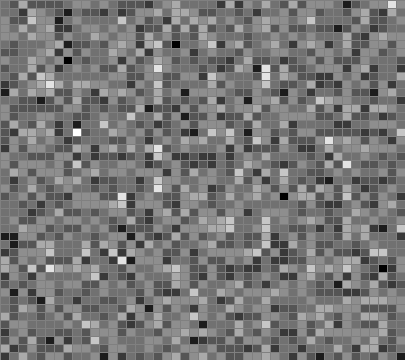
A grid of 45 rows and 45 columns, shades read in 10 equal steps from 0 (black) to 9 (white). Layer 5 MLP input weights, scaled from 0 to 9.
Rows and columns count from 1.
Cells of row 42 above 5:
5
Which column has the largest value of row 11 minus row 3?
7
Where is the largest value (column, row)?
9, 17
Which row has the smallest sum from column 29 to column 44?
23
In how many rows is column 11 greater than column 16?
22
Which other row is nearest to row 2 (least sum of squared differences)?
8
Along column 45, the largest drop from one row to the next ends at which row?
30
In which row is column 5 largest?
10
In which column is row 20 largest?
18
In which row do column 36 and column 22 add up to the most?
40
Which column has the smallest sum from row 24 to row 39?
2
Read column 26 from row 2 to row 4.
4 5 3
